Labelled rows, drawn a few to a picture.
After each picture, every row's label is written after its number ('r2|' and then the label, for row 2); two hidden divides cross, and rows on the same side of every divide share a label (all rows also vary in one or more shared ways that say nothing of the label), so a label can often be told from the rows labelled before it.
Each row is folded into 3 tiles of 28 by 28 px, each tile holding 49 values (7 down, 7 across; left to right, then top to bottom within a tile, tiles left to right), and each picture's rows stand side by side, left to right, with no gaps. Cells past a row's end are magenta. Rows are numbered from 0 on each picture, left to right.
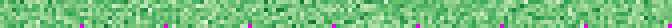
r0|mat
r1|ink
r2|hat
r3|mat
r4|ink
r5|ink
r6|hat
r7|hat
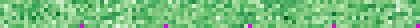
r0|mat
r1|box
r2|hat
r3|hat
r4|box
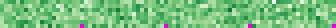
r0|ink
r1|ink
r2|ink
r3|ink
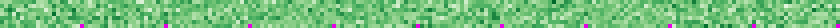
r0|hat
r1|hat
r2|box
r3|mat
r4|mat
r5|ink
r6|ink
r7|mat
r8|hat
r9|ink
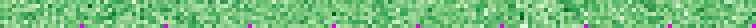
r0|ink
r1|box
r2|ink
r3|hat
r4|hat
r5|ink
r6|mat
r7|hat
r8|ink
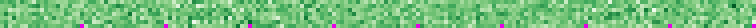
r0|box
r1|mat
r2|ink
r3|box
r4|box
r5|box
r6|mat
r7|ink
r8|ink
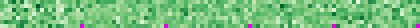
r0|hat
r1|hat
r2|mat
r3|box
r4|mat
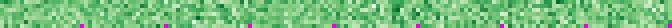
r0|mat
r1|hat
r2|mat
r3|hat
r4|ink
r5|mat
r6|hat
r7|ink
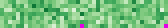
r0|ink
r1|hat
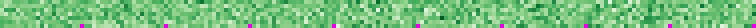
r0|hat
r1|mat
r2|ink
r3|hat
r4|ink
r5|ink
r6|box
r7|box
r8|hat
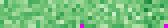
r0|hat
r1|ink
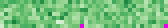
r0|hat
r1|ink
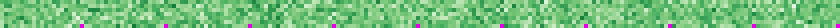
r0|box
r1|ink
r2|hat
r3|box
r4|mat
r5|hat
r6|box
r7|hat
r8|mat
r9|ink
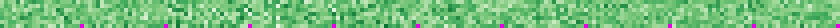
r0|ink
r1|ink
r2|hat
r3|box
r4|mat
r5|box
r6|mat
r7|box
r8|hat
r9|box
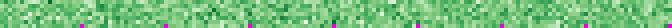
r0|mat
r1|box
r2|hat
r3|box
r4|hat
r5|hat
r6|ink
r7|box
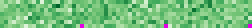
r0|box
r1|ink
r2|ink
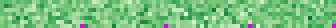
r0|hat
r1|mat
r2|mat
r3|hat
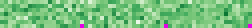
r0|box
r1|hat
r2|mat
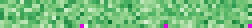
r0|ink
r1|hat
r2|ink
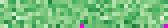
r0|ink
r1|box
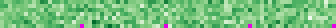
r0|hat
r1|ink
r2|hat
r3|ink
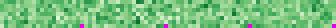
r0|ink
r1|mat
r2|mat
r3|ink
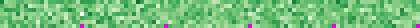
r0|mat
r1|ink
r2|mat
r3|ink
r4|box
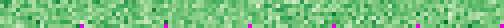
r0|mat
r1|hat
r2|ink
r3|box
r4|hat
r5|ink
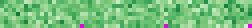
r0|mat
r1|box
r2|hat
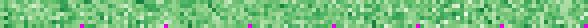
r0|ink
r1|mat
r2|ink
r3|box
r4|box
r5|ink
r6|box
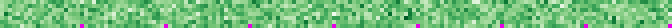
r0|box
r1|hat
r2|mat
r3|mat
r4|hat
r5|hat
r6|mat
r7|ink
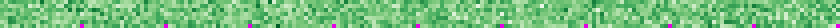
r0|ink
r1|ink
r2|ink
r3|hat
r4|mat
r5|mat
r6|ink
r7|box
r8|mat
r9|hat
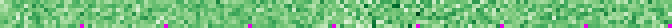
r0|hat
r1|box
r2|box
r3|mat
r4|hat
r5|mat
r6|hat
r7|mat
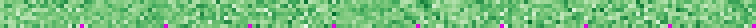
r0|hat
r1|mat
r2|mat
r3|ink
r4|mat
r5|mat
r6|ink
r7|mat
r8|ink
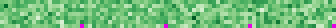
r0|hat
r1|ink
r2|hat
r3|box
